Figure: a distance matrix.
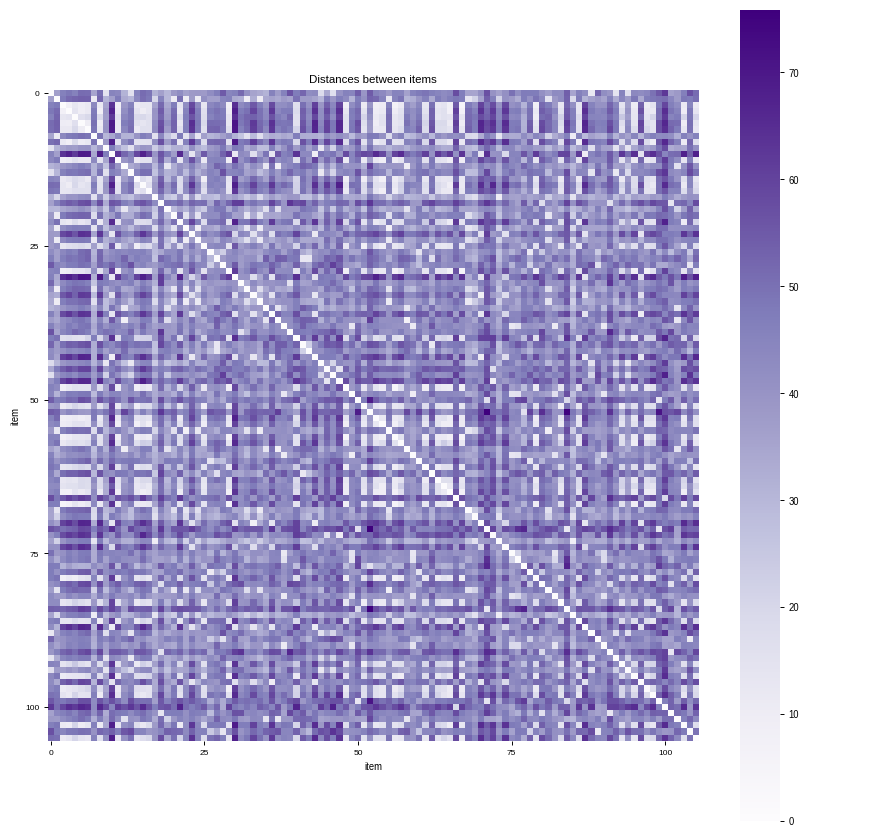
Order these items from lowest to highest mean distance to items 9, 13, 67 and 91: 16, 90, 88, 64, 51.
88, 51, 64, 16, 90
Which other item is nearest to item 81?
55
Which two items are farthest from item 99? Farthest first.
52, 77
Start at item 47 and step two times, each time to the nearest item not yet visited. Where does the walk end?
45
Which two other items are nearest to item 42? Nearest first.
27, 41
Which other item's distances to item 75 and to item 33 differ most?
70
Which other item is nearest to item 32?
1
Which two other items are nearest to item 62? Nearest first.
41, 27
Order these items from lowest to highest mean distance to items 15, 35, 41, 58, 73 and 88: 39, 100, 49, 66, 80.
49, 39, 80, 66, 100
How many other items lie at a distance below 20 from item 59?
6
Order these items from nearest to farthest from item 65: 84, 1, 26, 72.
26, 1, 84, 72
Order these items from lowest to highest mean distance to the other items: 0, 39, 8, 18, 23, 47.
8, 0, 39, 23, 18, 47
